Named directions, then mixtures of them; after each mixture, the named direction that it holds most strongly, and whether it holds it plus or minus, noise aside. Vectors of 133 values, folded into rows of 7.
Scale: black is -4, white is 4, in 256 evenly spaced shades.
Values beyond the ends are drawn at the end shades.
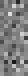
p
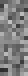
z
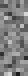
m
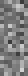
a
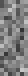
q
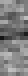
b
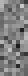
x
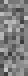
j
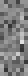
j, minus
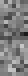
b, plus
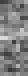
b, minus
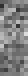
z, plus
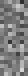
a, plus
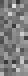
p, plus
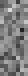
q, plus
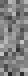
q, plus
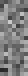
z, plus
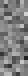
m, plus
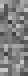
z, minus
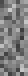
q, plus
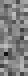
q, plus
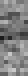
b, plus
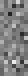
p, minus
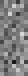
p, plus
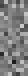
m, plus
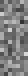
j, plus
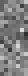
x, minus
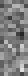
a, plus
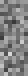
j, minus
